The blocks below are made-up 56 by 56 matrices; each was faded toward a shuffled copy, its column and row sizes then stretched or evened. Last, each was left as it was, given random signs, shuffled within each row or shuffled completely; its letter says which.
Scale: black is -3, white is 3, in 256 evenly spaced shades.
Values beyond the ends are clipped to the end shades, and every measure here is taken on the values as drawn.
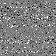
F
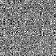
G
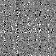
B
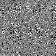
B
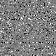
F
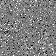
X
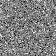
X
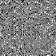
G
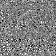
F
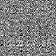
G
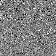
F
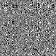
G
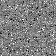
X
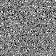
F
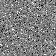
X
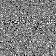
F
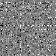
B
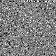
F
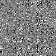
B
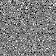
F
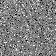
X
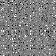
G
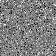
X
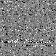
F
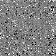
B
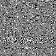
B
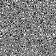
F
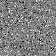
X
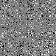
G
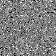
F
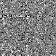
B
